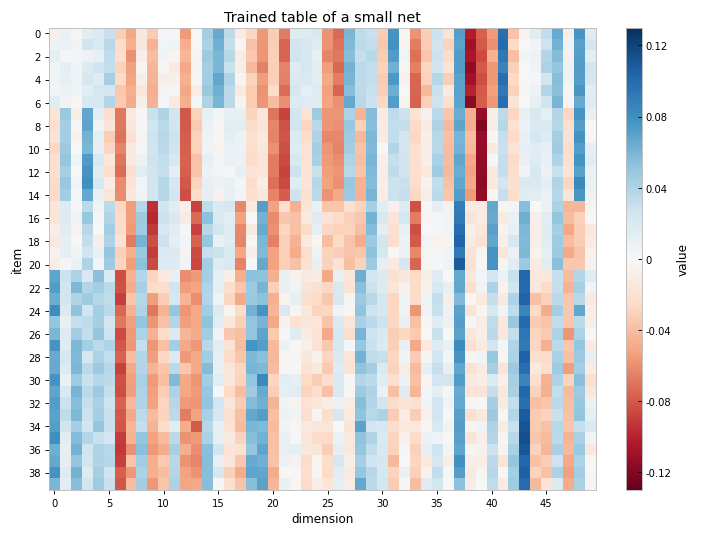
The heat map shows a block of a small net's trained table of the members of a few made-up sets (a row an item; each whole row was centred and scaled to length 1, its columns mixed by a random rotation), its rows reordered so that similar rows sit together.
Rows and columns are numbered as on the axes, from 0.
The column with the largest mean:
37
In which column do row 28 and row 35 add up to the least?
6
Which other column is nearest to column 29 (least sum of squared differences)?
3
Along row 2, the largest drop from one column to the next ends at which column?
38
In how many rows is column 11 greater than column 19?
15
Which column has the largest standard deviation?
19
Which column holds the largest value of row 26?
43
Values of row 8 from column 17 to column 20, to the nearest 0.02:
0.02 -0.02 -0.02 -0.06
